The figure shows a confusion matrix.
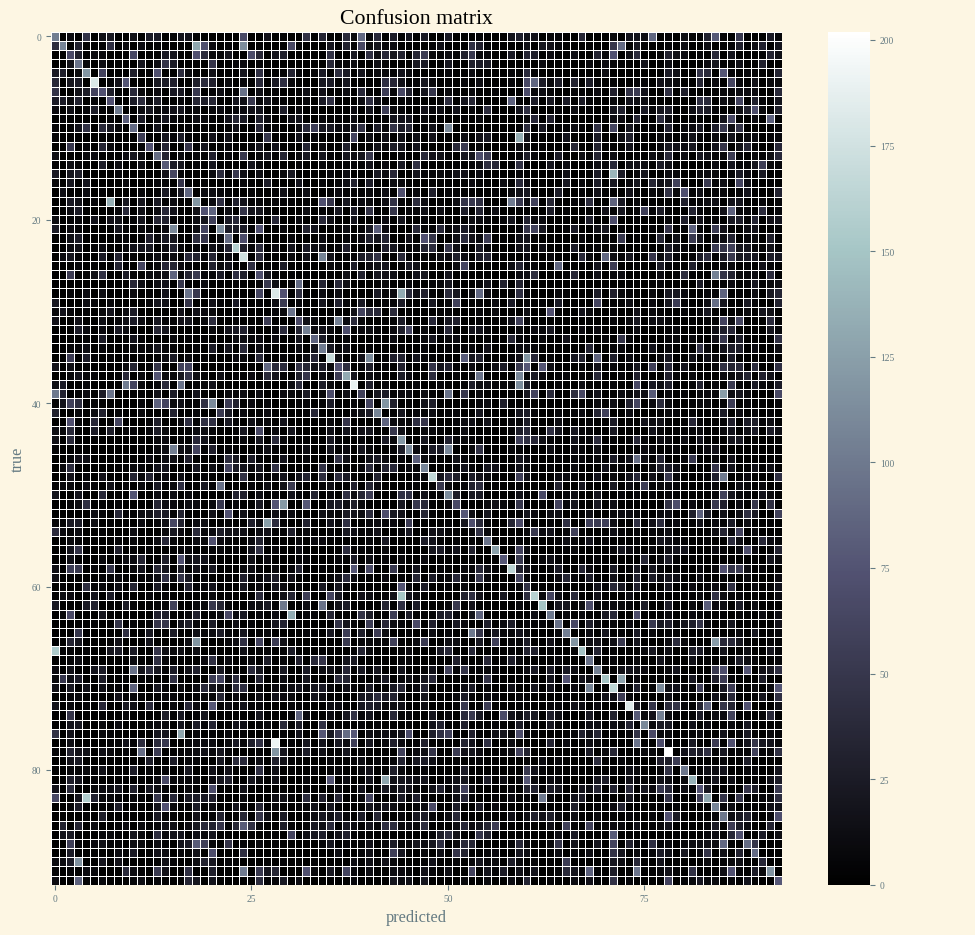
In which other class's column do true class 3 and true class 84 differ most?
48
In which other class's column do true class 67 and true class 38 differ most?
0
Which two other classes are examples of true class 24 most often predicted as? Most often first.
34, 70
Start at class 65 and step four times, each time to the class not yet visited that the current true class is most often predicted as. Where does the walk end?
36
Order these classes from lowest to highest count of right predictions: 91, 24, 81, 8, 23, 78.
8, 91, 81, 23, 24, 78
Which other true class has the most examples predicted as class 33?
10
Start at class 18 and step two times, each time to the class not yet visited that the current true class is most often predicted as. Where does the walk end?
58
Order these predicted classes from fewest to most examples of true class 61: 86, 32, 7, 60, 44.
86, 7, 60, 32, 44
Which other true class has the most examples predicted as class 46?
64
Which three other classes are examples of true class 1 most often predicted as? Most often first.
18, 24, 72
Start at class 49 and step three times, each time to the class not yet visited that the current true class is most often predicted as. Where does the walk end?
71
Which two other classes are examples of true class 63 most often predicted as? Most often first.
30, 54
